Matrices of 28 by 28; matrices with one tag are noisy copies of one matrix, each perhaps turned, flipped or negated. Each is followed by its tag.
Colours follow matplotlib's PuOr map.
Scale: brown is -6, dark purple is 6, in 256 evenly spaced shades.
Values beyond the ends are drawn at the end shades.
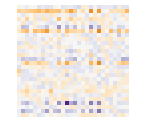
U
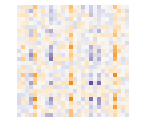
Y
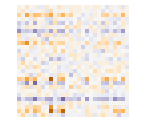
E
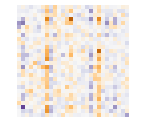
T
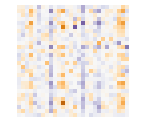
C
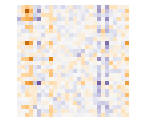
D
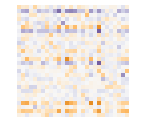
U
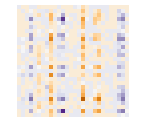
C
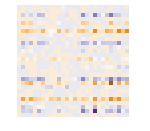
E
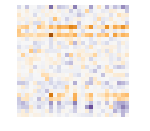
D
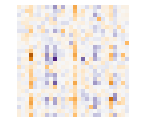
Y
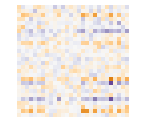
E
